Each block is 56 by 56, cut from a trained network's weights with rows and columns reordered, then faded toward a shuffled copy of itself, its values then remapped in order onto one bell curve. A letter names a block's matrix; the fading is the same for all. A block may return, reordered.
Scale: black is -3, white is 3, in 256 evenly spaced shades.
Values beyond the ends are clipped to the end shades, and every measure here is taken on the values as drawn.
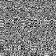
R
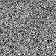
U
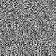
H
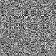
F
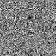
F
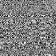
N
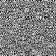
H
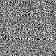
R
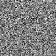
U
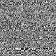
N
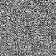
H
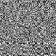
H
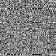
R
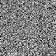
U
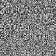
F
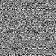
N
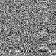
H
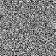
H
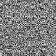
F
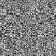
H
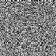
H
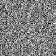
H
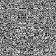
R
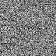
U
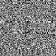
H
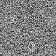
F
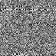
N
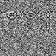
F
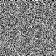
H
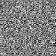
N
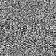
H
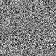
U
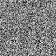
U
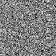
U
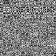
N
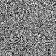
U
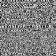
N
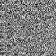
H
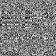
N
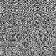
H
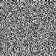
H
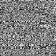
N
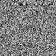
U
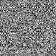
N
